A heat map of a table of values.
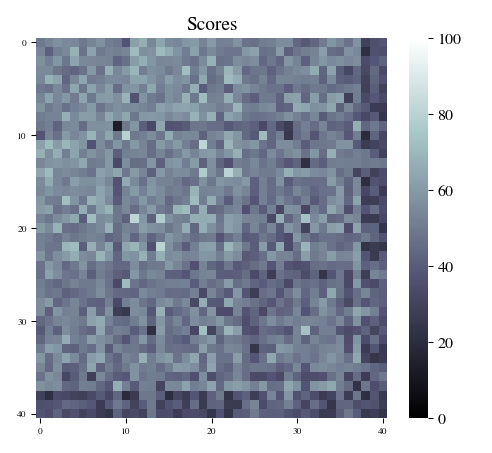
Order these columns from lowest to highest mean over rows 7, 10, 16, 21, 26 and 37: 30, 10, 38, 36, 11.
38, 36, 11, 30, 10
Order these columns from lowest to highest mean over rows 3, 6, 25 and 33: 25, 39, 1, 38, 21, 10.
38, 25, 39, 21, 10, 1
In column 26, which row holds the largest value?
10
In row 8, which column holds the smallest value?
40
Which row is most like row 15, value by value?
16
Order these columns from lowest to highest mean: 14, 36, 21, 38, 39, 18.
38, 39, 36, 21, 18, 14
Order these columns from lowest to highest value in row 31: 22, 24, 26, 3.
24, 26, 3, 22
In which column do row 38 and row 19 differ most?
11
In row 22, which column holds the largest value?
14
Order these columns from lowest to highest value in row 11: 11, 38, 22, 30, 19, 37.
38, 37, 30, 11, 22, 19
